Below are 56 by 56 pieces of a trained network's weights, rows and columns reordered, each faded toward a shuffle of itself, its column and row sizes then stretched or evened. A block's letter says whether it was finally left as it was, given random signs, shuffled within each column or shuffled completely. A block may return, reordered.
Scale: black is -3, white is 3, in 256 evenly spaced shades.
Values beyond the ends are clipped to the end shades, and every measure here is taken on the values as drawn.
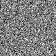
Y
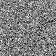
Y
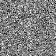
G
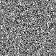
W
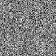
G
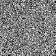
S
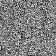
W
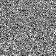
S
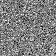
Y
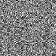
G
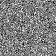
Y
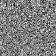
G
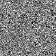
S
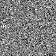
S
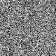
W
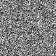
W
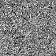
S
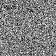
Y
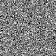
G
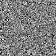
S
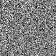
W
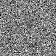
Y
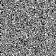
W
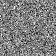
Y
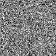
S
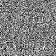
G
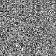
G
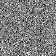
S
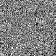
G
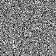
S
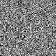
G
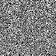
S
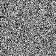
W
